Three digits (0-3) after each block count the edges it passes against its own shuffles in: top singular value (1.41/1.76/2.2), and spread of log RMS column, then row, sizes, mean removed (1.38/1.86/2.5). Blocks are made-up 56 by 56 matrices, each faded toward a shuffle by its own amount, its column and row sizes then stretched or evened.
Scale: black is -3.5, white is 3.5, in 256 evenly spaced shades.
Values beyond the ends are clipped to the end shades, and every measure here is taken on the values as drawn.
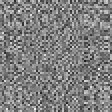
3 1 0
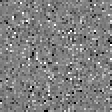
1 1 0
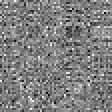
3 1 0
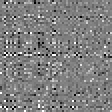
3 2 3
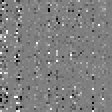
0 3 1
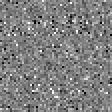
1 0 2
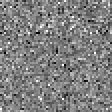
0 0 1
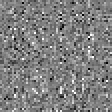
2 2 1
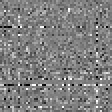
1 2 3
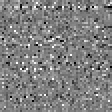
1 0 2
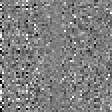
2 3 0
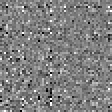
1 2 2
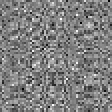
3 2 0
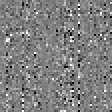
0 3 1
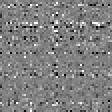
2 2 3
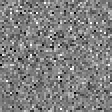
0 0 2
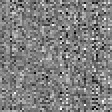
2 3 0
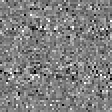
1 0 2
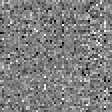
2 2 0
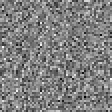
2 1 0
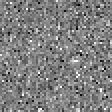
1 1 0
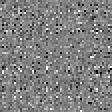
2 2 2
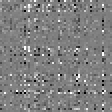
1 3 3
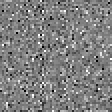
2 1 0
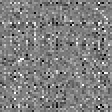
2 2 2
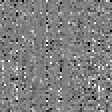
2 3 1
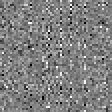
2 2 0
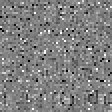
1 0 1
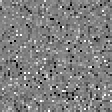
0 0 1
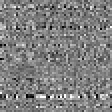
3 1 3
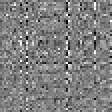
3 3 2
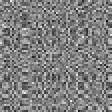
3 2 1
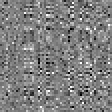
3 3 1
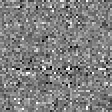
1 1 2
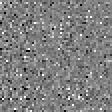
1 1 1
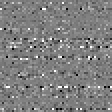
0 0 3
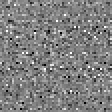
0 0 2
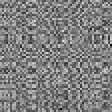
3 1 1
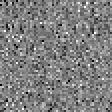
2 0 0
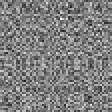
3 1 0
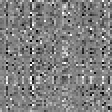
3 3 1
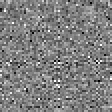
2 1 1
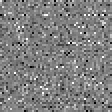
2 0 2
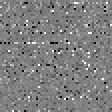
0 0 2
